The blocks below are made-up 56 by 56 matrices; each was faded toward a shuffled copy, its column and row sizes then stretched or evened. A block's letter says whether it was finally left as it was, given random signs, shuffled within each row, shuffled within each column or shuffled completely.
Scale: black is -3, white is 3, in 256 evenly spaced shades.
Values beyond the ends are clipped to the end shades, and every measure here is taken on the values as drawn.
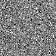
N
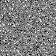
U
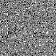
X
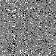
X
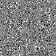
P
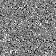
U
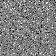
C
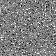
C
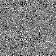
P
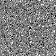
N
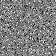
C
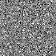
P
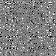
X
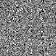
P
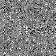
P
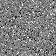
C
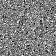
C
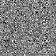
X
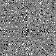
P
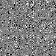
P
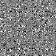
P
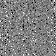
N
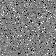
C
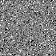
U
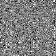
P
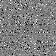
U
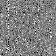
N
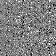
N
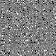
X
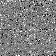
U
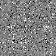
P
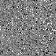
P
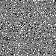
U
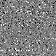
U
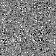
P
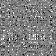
X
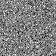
C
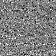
U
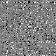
P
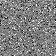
C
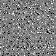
P
